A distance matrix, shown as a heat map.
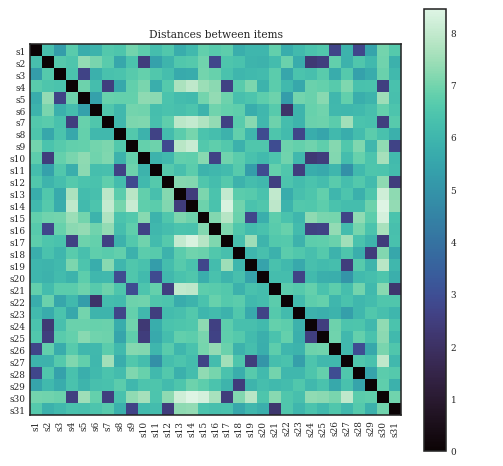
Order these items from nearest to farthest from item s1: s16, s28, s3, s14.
s28, s3, s14, s16
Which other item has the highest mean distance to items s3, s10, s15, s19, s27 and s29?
s30
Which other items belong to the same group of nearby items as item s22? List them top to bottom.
s6
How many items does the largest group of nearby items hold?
5
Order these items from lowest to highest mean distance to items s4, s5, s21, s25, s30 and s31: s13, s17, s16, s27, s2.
s17, s2, s16, s27, s13
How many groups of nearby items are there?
10
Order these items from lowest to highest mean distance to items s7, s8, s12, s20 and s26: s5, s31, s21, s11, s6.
s11, s31, s21, s6, s5
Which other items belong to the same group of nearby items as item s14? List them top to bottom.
s13
